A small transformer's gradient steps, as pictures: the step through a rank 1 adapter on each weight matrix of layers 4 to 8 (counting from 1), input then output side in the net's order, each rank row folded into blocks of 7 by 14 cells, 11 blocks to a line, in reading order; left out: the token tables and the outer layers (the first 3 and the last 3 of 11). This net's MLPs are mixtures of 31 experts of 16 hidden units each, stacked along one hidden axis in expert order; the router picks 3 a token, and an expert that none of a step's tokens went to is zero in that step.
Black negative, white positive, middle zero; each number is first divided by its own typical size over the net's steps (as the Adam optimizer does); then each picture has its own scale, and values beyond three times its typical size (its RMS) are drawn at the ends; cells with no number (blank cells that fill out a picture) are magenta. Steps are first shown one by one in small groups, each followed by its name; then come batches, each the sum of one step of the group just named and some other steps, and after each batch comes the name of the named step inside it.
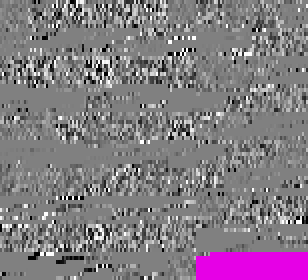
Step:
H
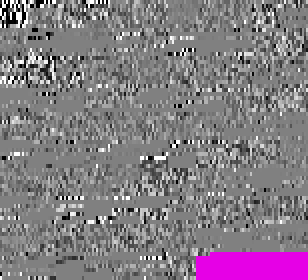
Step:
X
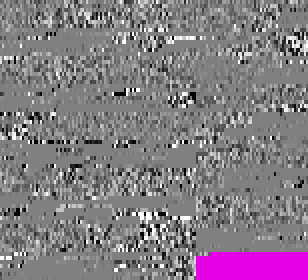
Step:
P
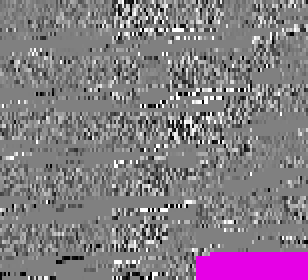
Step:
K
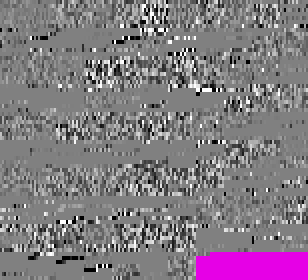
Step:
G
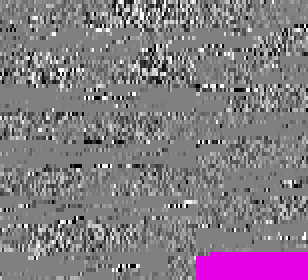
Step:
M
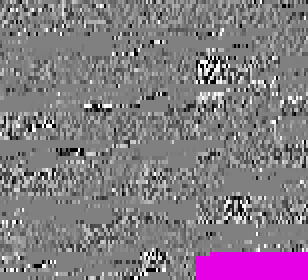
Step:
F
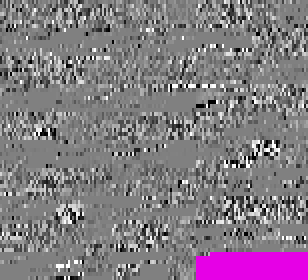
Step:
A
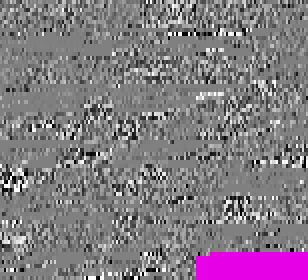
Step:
F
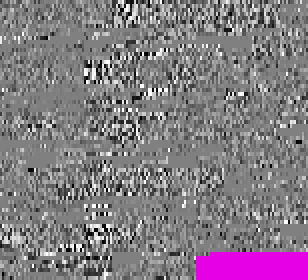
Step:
H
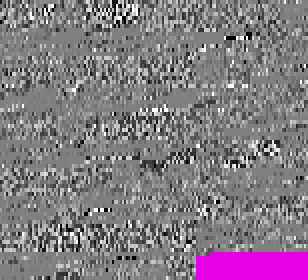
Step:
A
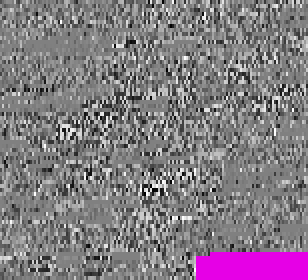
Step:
P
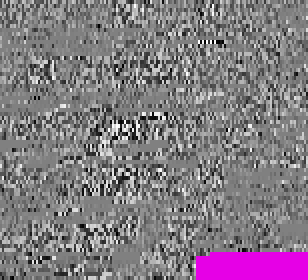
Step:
X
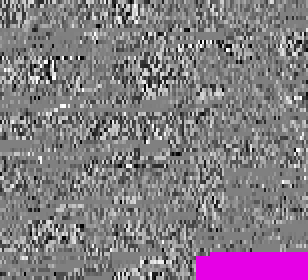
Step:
X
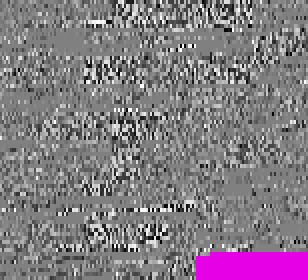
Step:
K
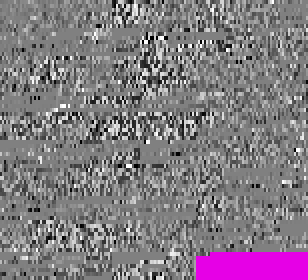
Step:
M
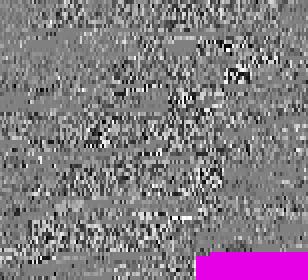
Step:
P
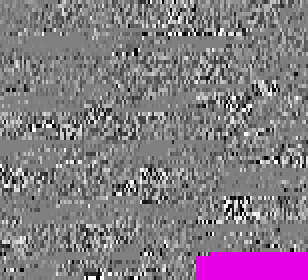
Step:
F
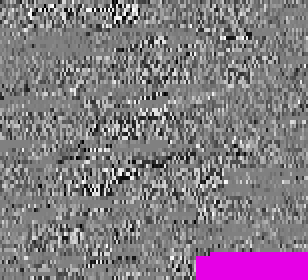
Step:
F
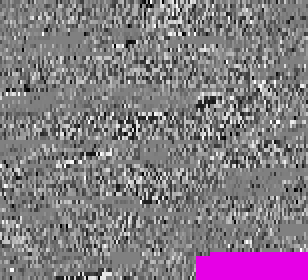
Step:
A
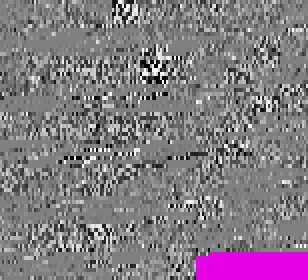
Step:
M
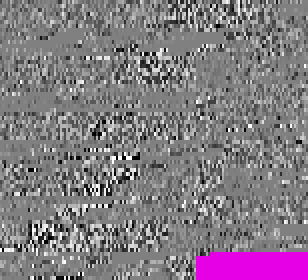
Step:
A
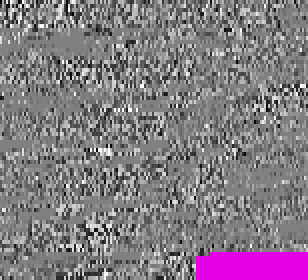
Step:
X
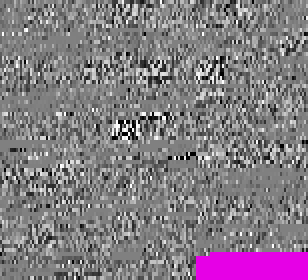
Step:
H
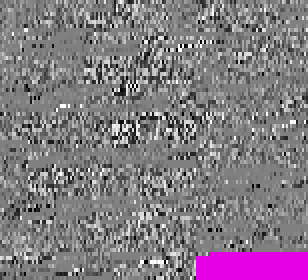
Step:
P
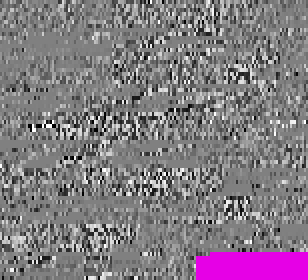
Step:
F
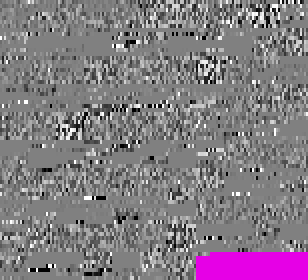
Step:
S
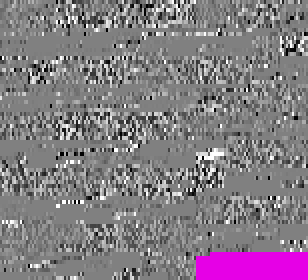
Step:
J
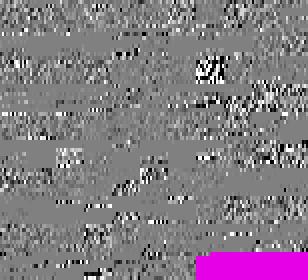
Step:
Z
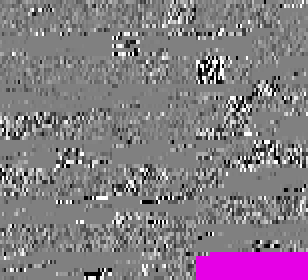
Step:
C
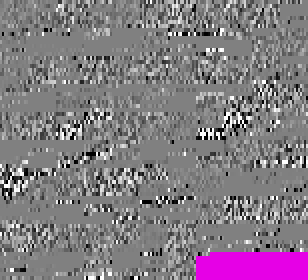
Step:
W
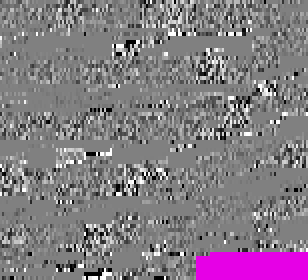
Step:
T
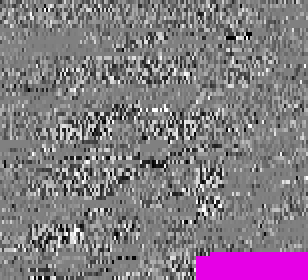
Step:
S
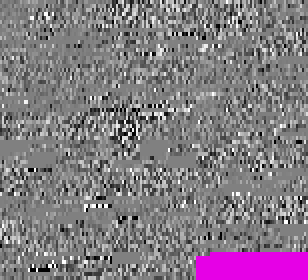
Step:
S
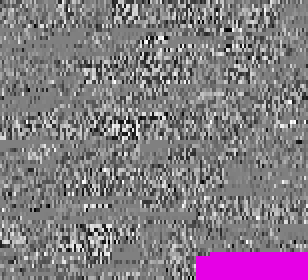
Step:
W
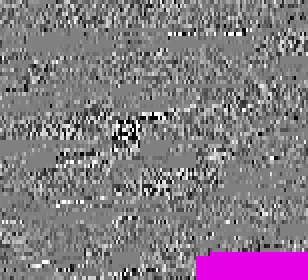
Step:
J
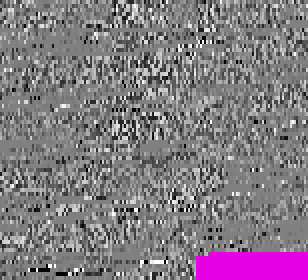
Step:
S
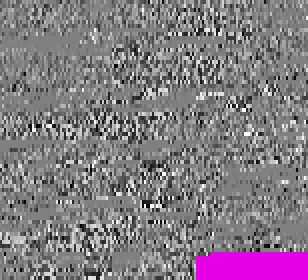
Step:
C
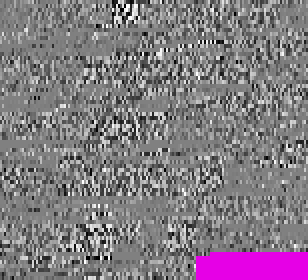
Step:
Z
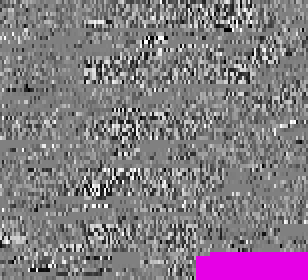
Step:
S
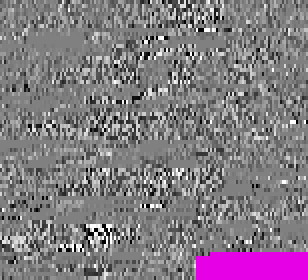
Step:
T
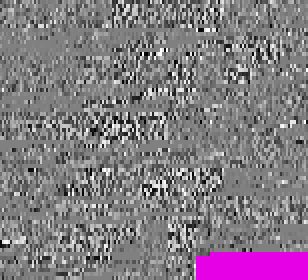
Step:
J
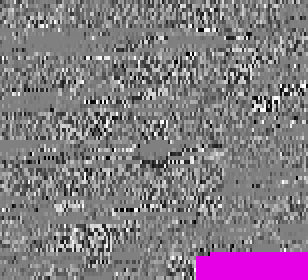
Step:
J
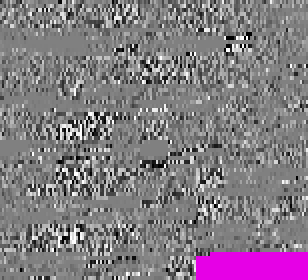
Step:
C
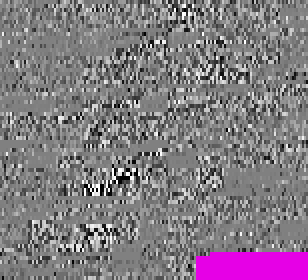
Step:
Z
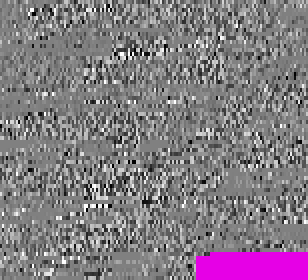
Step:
C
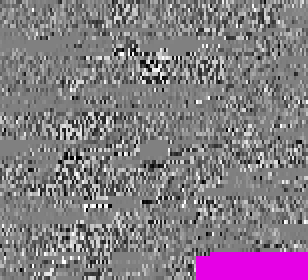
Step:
C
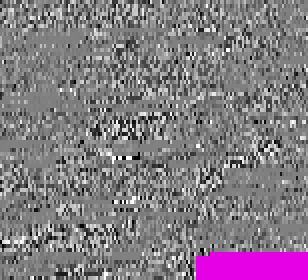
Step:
T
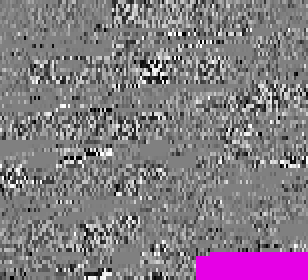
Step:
T
